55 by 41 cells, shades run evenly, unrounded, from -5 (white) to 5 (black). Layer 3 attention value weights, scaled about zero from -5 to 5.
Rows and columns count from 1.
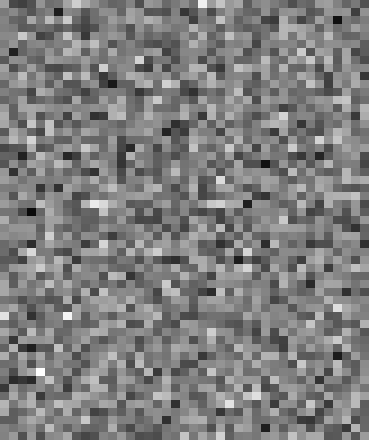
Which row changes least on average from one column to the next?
4
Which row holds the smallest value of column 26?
51
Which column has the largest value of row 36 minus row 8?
35
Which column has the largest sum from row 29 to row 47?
2
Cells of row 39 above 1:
6
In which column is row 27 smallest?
12
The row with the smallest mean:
34
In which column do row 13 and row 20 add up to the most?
8
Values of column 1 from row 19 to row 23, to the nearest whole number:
2 1 2 -1 -1
